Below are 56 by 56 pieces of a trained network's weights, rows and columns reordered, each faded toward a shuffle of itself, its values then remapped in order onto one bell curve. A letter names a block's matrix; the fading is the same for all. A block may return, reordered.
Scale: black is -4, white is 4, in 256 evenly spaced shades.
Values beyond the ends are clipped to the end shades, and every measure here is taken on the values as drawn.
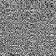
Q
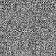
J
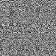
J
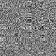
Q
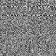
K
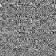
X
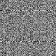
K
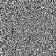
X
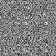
Q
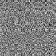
Q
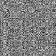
Q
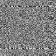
K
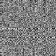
K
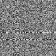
K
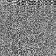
K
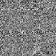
X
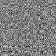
K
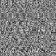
Q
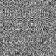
Q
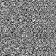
Q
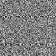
K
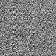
Q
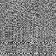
K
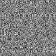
X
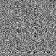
Q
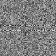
K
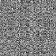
Q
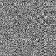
Q
